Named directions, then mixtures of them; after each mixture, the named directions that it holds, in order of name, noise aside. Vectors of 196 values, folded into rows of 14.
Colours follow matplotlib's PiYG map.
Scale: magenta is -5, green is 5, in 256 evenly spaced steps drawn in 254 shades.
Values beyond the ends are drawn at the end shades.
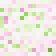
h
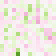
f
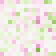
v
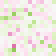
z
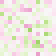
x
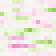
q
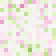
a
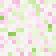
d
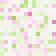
a, d, z.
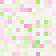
x.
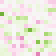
q, x.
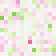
d, z.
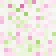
a, x.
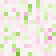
f.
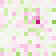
f, q, v.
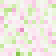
a, d, f.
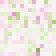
a, v, x.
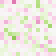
d, f, x.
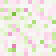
z.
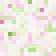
a, d.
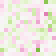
v.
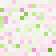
h.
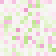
f, x, z.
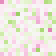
v.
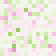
z.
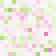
d, h, x.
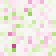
z.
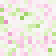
h, z.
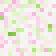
d.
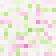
f, q.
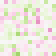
f, v, z.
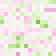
a, f, q.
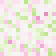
h, v.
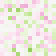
a, z.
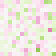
v.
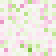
a.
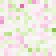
a, q.
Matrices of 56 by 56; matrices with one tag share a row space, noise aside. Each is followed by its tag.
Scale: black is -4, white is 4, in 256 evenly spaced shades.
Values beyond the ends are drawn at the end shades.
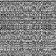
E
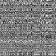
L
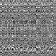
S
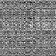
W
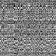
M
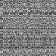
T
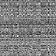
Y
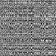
L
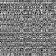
E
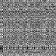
T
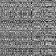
L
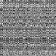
T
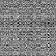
Y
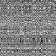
E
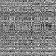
L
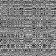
E
